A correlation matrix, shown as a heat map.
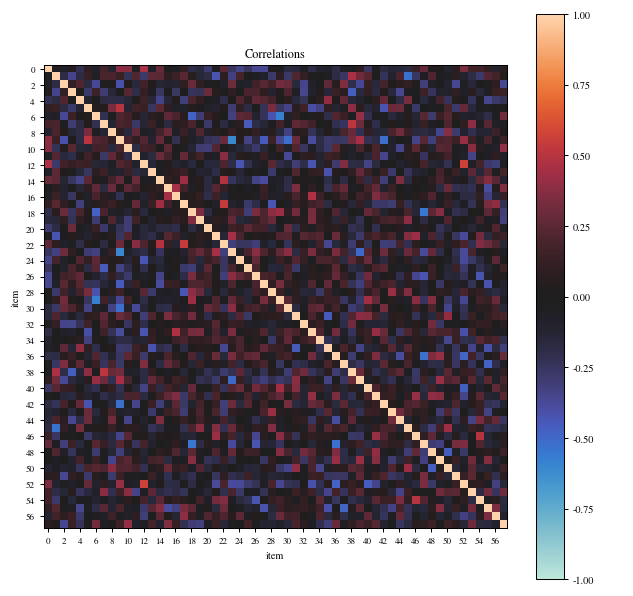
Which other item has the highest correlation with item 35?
4
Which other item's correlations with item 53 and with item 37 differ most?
55
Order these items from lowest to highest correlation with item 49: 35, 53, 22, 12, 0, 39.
35, 12, 0, 22, 53, 39
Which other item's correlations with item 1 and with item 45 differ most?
21
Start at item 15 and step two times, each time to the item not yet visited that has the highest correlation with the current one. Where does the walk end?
33
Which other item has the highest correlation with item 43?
28
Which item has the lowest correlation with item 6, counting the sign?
29
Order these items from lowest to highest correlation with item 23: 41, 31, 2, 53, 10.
31, 10, 41, 53, 2
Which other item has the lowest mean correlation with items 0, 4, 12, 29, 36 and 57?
44
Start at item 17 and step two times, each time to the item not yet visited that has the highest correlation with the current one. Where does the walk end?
14
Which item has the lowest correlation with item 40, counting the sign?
52
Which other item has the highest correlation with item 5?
9
